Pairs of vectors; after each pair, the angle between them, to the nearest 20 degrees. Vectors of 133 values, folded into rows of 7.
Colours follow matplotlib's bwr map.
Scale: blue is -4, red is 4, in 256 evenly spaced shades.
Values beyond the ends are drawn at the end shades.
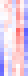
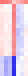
100 degrees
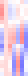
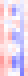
80 degrees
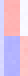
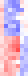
160 degrees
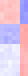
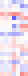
80 degrees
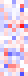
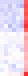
100 degrees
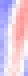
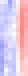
40 degrees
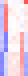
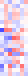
60 degrees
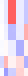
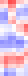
60 degrees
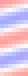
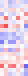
120 degrees
